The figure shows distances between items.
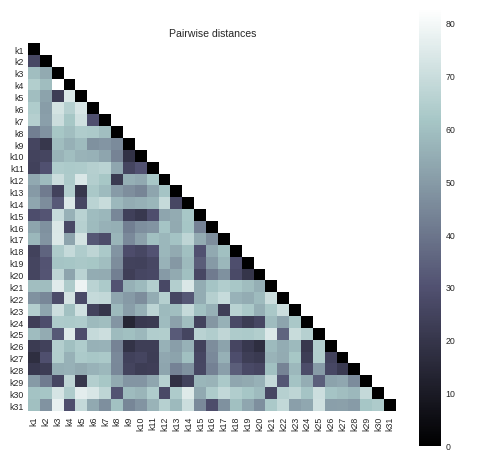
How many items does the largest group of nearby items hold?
13
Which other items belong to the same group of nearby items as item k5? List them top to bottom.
k3, k13, k14, k22, k25, k29
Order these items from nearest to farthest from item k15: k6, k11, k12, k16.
k11, k16, k12, k6
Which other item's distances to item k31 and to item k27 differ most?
k1
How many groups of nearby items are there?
5
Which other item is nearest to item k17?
k23
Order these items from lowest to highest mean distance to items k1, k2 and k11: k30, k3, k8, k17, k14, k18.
k18, k8, k14, k17, k3, k30
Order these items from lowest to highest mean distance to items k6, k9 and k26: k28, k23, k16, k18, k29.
k28, k18, k23, k16, k29
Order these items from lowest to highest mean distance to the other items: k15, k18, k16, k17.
k15, k18, k16, k17
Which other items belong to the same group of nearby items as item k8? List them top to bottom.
k12, k21, k30
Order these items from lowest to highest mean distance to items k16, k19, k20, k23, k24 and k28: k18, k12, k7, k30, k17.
k18, k17, k7, k12, k30
